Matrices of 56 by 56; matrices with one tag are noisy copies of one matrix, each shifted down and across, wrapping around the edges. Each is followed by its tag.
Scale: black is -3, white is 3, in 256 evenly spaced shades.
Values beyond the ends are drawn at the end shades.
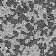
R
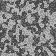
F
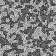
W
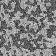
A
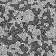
R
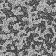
W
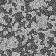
R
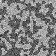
F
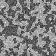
F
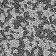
A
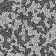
F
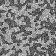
W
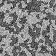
F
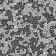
W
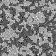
R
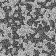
R
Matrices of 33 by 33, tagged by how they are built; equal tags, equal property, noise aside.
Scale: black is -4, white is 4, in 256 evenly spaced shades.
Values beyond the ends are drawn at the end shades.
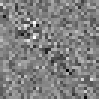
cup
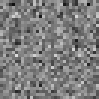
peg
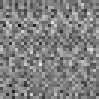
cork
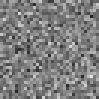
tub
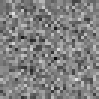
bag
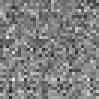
cork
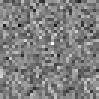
cork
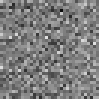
bag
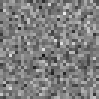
tub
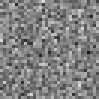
bag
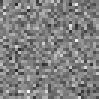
peg
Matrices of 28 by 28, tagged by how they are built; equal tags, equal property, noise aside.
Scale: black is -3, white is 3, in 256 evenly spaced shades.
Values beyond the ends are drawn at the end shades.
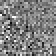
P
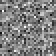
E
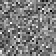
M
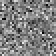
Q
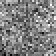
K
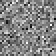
M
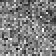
K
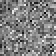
M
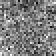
K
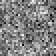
K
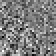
P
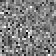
P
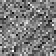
M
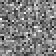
Q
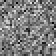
M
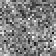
K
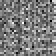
E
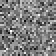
Q
